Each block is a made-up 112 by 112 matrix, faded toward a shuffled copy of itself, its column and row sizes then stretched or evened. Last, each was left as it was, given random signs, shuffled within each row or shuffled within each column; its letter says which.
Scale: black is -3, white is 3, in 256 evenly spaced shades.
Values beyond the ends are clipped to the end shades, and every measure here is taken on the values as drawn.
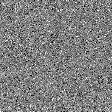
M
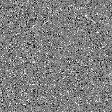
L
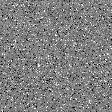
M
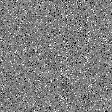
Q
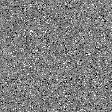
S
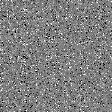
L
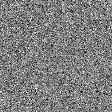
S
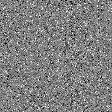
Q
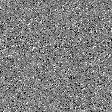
M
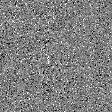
Q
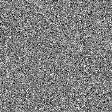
S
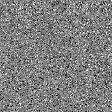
L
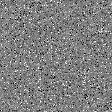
Q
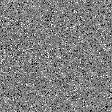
S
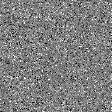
S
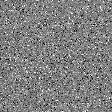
M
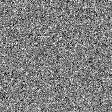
M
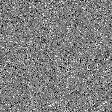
M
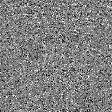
L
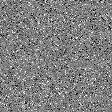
M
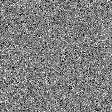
M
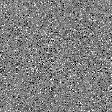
L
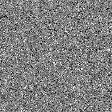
S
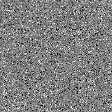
S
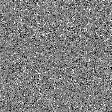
S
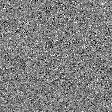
M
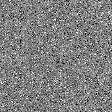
Q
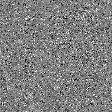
S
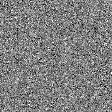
Q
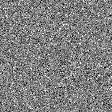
M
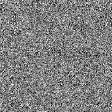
L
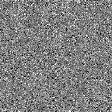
L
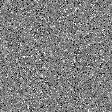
Q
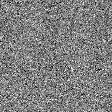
M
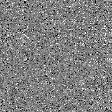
L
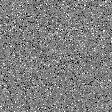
M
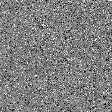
Q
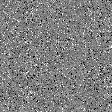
Q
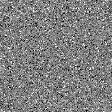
L
